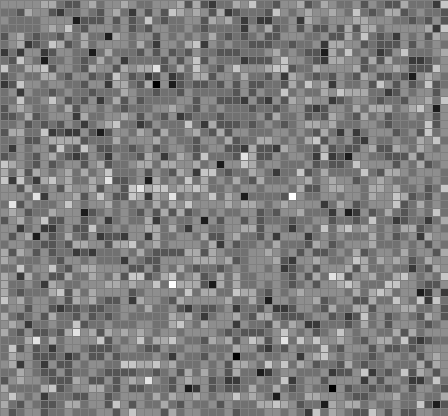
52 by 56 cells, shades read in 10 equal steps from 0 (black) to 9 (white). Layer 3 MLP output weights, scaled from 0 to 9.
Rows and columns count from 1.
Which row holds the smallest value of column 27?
36
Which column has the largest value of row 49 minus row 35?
7
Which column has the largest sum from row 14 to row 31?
47
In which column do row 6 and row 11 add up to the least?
20
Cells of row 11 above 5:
9
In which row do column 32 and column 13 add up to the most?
43
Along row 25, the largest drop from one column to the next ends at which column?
6
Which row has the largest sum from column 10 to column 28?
24
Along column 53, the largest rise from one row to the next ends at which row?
38
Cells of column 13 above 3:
40
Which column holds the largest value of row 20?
31
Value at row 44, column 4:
5
